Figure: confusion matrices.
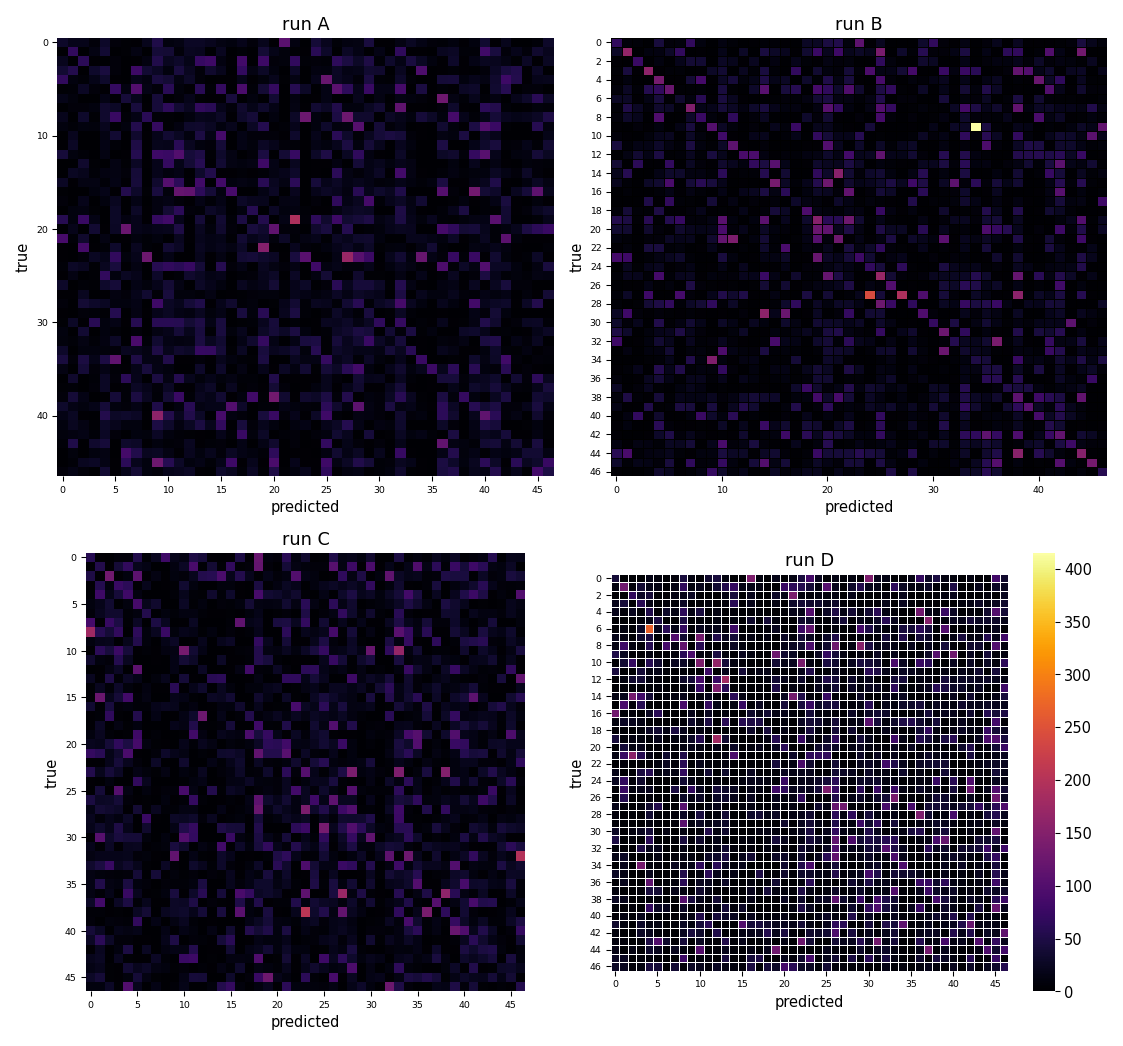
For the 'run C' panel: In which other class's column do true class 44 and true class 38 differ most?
23
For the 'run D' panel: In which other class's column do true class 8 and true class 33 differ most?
29
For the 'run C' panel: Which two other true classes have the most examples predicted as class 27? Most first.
36, 38
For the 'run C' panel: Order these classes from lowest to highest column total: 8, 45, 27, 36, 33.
8, 36, 45, 27, 33
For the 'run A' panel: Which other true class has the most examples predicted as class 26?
5
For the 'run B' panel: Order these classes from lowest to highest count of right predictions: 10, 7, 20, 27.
10, 20, 7, 27
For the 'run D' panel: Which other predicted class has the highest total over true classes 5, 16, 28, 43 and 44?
37
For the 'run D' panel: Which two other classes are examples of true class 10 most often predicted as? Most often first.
12, 22
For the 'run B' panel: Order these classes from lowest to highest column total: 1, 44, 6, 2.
2, 6, 1, 44
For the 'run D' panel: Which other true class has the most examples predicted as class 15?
41
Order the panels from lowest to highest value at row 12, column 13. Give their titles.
run C, run A, run B, run D
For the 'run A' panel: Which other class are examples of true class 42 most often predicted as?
17
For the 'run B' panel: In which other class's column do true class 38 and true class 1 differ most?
25
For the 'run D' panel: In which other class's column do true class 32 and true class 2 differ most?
21
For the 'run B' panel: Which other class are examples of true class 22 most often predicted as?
16
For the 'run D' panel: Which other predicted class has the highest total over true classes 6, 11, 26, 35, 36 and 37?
4
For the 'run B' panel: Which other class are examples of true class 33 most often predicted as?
31
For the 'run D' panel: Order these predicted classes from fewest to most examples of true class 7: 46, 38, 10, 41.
38, 41, 46, 10
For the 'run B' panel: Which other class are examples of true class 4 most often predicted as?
40
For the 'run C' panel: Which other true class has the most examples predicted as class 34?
32
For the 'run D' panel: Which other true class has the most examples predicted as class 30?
0
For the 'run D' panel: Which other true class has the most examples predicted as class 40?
9
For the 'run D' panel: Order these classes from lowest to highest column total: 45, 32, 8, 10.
32, 10, 8, 45
